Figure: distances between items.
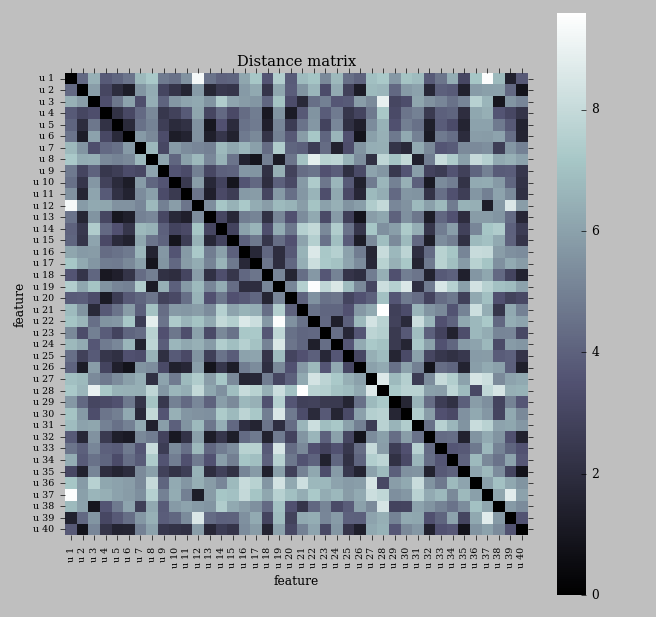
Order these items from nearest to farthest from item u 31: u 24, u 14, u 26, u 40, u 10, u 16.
u 16, u 10, u 26, u 40, u 14, u 24
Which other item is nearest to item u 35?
u 40
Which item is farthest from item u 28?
u 21
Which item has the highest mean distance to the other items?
u 28
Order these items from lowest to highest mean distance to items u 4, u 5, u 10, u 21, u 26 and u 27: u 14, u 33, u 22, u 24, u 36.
u 14, u 33, u 24, u 22, u 36
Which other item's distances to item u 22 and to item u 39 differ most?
u 1
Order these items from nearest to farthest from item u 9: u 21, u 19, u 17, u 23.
u 23, u 21, u 17, u 19
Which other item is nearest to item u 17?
u 8
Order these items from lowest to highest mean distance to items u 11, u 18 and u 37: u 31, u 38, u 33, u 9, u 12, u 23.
u 9, u 12, u 23, u 33, u 38, u 31
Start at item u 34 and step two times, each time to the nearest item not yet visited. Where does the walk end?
u 25
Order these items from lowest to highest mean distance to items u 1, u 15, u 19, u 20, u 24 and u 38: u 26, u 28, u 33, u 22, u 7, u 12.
u 26, u 7, u 33, u 22, u 12, u 28
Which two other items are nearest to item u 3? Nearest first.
u 38, u 21
